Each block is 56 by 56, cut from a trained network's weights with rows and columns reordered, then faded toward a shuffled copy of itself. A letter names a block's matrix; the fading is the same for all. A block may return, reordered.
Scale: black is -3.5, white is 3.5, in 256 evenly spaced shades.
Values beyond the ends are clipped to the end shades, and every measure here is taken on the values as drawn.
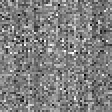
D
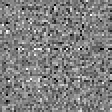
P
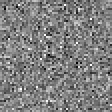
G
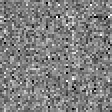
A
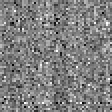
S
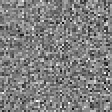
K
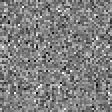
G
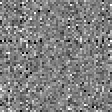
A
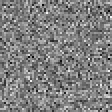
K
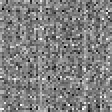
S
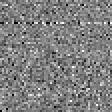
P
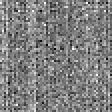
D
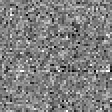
P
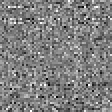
D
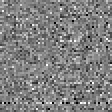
P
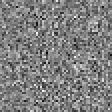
K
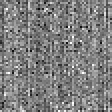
D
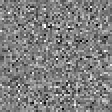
G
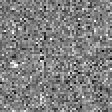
G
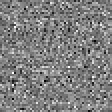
G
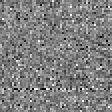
P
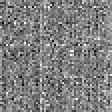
S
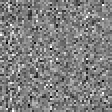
A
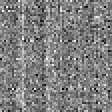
S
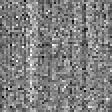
D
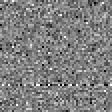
P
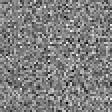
K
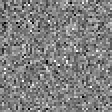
G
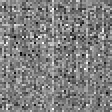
S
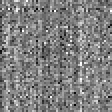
D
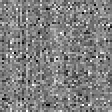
S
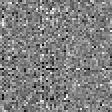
A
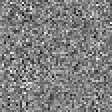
A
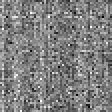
D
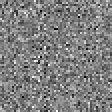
G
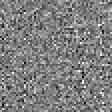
A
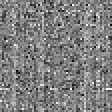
S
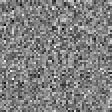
K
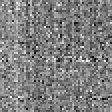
S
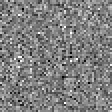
A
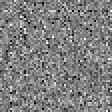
A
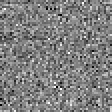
G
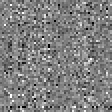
A
